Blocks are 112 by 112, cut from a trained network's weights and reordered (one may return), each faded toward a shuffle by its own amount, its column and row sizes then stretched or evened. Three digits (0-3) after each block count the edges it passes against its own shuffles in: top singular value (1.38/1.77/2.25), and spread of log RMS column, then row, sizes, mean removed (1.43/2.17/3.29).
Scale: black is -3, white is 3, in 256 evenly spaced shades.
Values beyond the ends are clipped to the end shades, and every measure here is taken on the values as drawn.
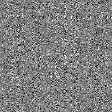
0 3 1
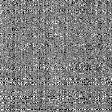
2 0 3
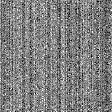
3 2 1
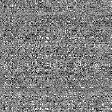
1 2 2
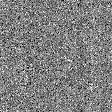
0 0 0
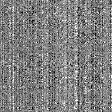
3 2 2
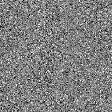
1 1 0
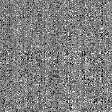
1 2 2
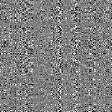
3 3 3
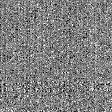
1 0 2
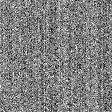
1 0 0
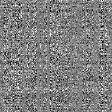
1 3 0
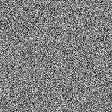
2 0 0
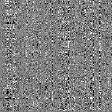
2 3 2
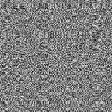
3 0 1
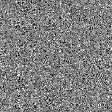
0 2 1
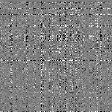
2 3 3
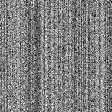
3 0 0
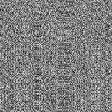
3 1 0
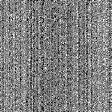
3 2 1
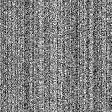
3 1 0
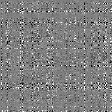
2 3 3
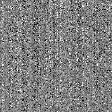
1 2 1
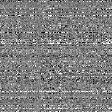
2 2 3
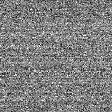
1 0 1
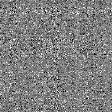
0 2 2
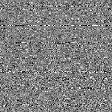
2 0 3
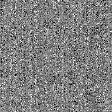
0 2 0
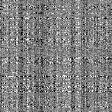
3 1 3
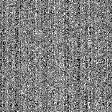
2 1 1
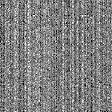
3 2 1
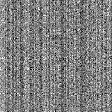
3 0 2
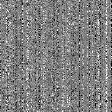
2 3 1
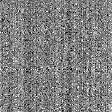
2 0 2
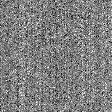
1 1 1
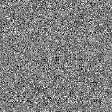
1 1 2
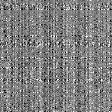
3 1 3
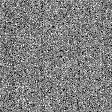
0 0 0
